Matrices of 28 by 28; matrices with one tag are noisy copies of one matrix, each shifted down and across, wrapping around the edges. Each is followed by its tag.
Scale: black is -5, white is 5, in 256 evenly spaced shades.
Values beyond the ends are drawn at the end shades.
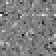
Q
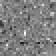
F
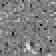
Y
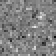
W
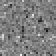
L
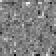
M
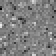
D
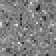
L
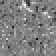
Y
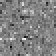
Q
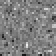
F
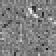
Y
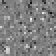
D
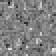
M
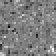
Y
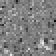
Y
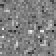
M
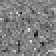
L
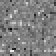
Q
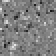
W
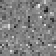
L
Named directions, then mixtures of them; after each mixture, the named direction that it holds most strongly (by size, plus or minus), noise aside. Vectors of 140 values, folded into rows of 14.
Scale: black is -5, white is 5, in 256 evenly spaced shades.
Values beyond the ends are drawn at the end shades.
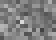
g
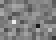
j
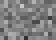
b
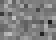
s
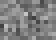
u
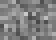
u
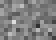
j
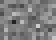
j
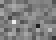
j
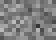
g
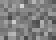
b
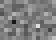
j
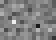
j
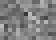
u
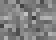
u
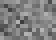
g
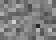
j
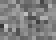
u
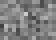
u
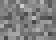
b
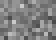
b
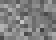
g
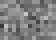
u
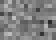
s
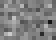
s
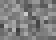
u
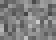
u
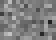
s
